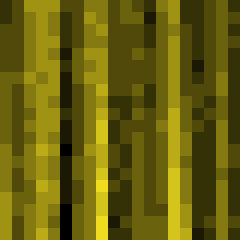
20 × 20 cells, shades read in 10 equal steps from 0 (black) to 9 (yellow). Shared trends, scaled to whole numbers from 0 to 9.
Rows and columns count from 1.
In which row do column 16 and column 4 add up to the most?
20
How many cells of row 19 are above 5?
5
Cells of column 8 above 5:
4
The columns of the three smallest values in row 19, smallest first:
6, 10, 17
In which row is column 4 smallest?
7
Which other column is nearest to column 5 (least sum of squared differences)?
8
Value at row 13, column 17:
2
